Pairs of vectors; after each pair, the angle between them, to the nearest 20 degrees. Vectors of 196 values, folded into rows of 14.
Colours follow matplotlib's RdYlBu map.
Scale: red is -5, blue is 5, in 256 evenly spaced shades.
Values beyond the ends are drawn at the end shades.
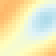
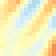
80 degrees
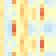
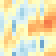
140 degrees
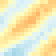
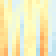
100 degrees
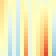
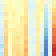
120 degrees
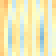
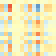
100 degrees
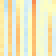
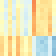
60 degrees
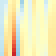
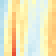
40 degrees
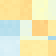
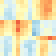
120 degrees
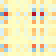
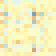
140 degrees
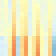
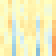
140 degrees
